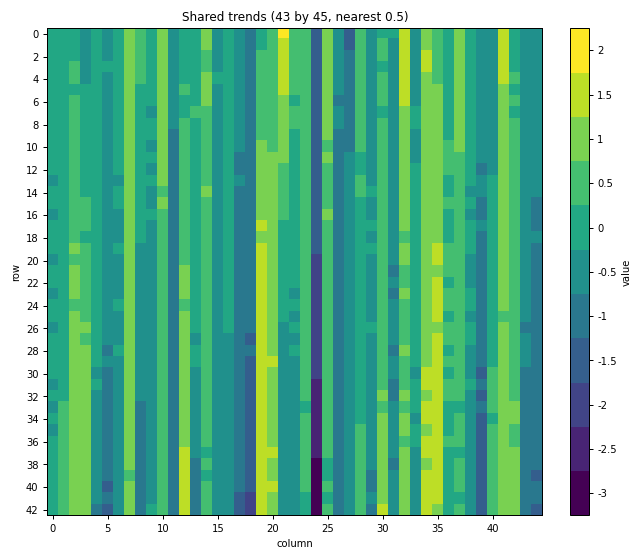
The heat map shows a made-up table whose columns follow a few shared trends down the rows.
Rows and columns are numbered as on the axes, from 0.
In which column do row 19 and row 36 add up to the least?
24
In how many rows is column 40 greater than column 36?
9
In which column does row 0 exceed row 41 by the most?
21
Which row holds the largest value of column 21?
0
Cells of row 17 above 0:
17
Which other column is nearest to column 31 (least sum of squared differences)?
15
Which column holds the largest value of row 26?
19
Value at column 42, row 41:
1
